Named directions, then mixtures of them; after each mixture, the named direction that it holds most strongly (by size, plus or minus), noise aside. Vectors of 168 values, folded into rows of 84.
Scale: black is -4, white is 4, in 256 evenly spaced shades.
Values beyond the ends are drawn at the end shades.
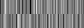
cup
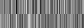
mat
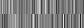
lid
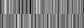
cup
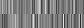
lid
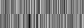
mat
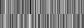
cup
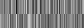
mat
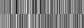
mat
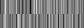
cup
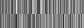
mat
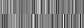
lid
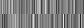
lid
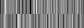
cup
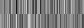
mat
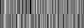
cup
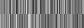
mat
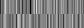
cup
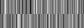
cup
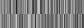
mat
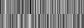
cup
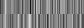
cup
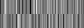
cup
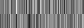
mat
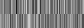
mat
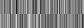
mat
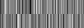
cup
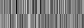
mat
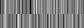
cup
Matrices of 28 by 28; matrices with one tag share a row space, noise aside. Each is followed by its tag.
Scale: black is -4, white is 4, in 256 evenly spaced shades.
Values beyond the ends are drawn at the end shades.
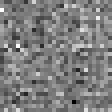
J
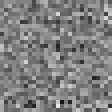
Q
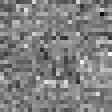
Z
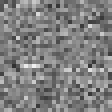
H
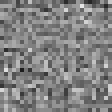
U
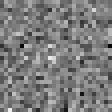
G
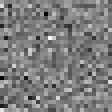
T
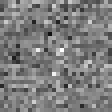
J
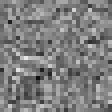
H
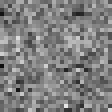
U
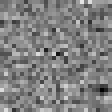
Z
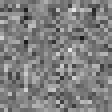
Q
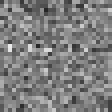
G
